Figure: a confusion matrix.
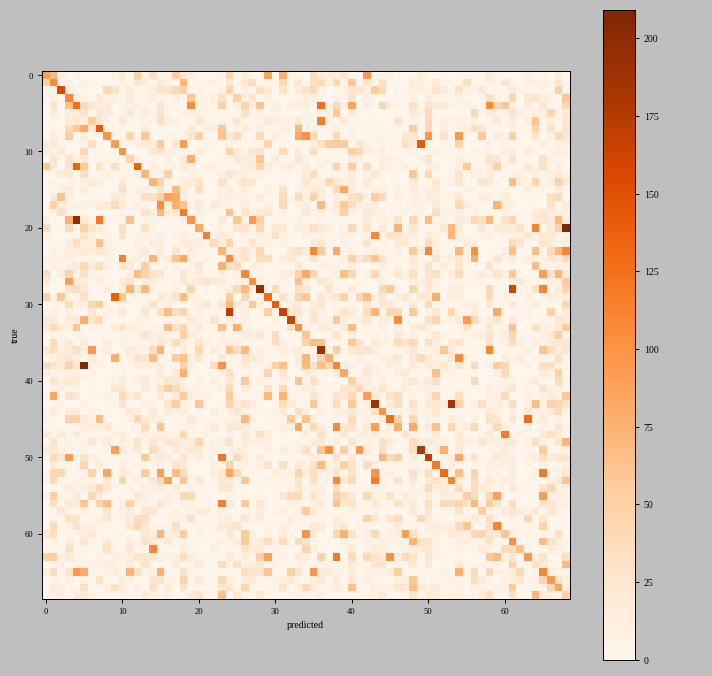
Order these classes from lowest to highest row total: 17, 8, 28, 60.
17, 60, 8, 28
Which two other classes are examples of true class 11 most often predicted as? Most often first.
19, 28
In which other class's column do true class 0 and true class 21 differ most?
43
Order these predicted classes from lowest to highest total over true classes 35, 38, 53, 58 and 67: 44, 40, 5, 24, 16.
44, 24, 16, 40, 5
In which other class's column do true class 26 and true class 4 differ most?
36
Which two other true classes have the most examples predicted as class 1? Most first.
42, 0
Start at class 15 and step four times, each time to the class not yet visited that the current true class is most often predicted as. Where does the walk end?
10
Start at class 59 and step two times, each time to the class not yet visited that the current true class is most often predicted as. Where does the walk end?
65
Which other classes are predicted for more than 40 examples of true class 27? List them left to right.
3, 33, 68
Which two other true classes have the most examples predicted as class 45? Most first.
63, 28
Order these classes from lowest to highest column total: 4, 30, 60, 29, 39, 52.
30, 52, 60, 29, 39, 4
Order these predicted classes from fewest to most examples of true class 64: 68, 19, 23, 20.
19, 20, 23, 68
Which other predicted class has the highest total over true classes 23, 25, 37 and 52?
54
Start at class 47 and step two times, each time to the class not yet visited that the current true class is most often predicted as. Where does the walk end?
34
